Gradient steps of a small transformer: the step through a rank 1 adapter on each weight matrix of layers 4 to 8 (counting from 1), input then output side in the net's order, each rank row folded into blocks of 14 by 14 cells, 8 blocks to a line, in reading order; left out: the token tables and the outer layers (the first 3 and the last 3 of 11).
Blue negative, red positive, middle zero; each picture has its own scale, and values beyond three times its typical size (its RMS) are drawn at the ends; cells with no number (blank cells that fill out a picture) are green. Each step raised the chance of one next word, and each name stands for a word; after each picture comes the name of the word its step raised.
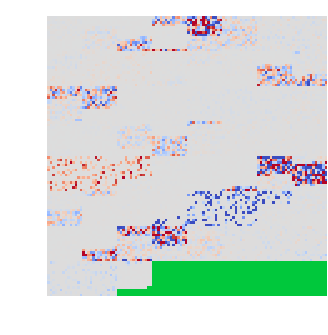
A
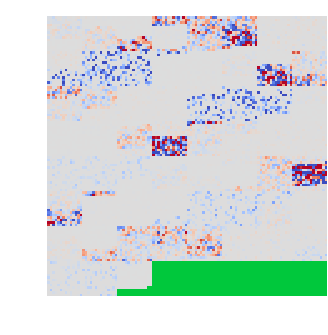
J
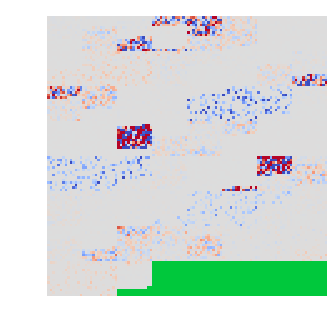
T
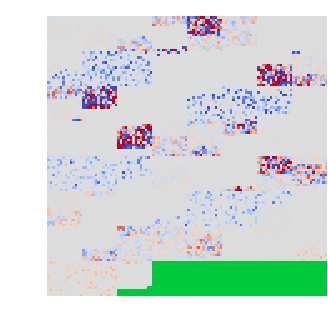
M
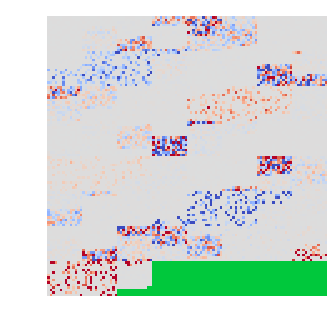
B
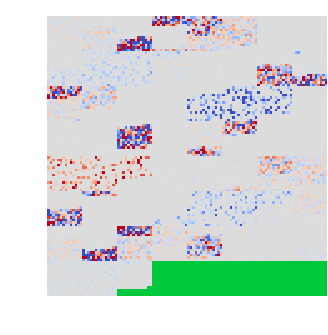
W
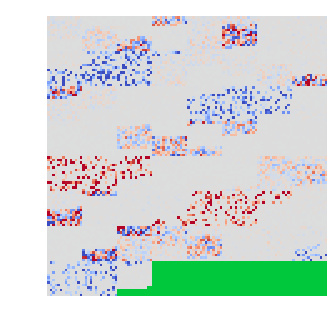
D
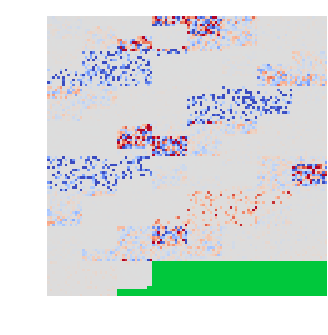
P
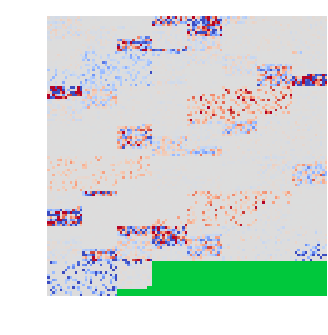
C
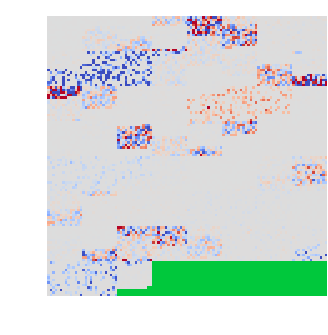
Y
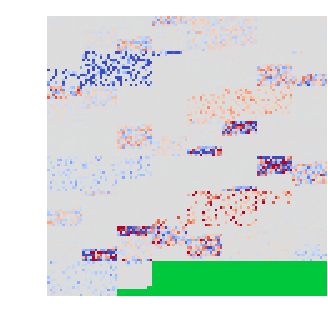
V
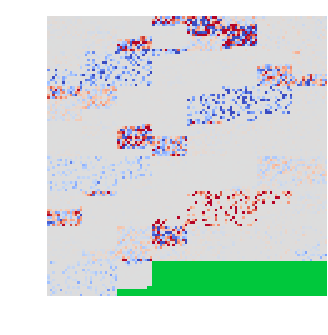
P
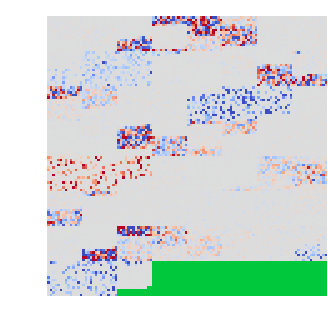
W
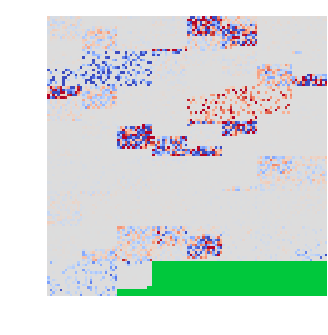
Y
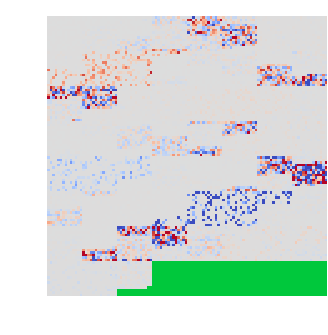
A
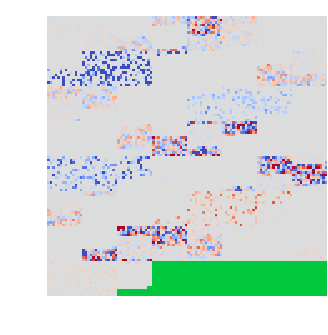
V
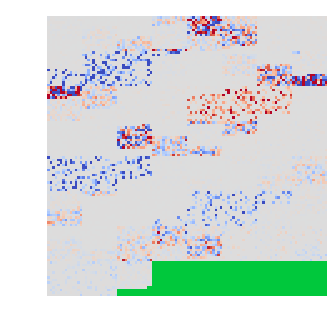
Y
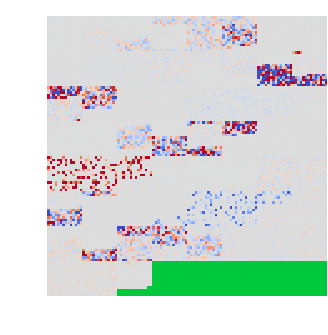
J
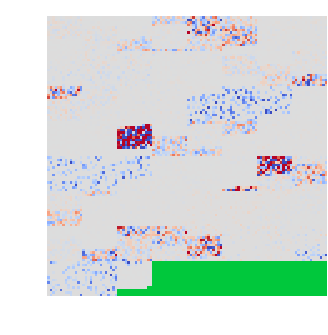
T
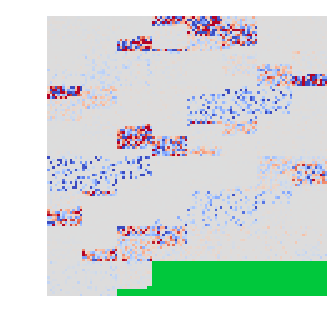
P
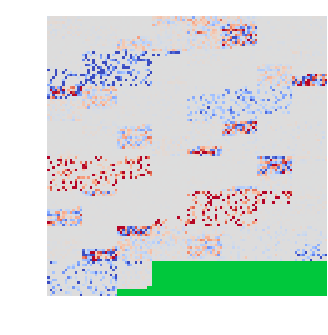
D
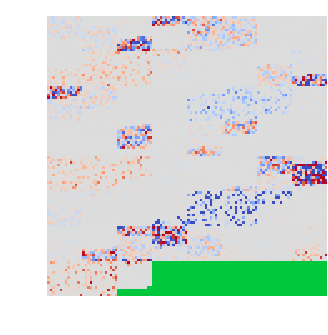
A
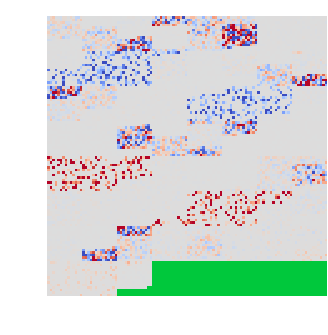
D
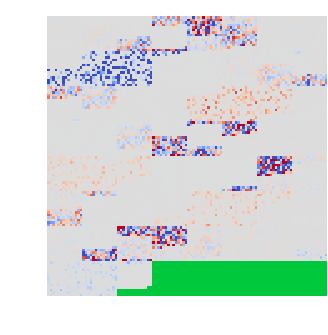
V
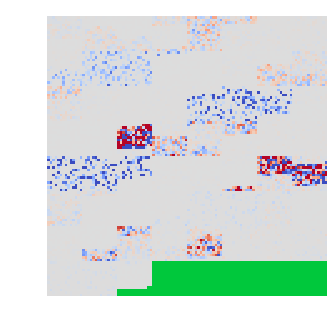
T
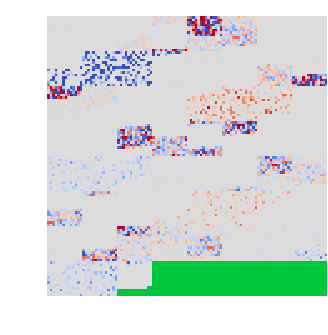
Y
